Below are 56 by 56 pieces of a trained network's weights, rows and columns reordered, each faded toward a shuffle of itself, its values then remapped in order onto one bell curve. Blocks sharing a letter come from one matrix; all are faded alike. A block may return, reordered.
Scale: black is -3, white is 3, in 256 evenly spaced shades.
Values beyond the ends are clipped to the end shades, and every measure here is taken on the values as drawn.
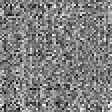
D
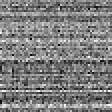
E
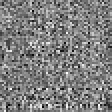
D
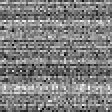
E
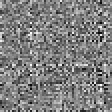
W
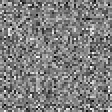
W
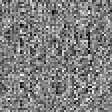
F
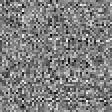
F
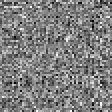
F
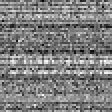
E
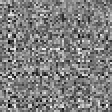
W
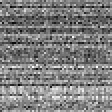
E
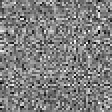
F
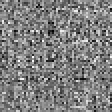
D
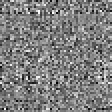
D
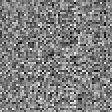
F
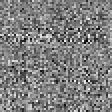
D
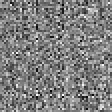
F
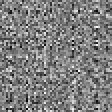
W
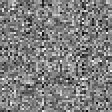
F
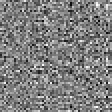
F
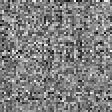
D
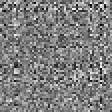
W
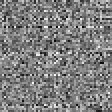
W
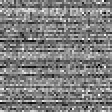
E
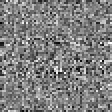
D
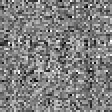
D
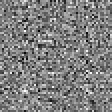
F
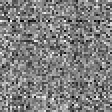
D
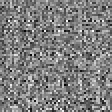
D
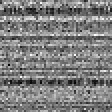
E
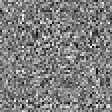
F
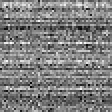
E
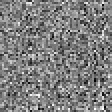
F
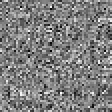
W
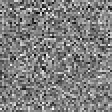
F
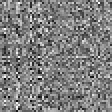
W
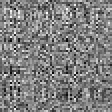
W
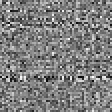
W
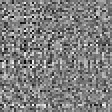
W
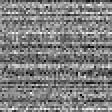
E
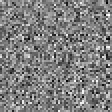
W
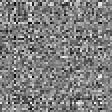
W
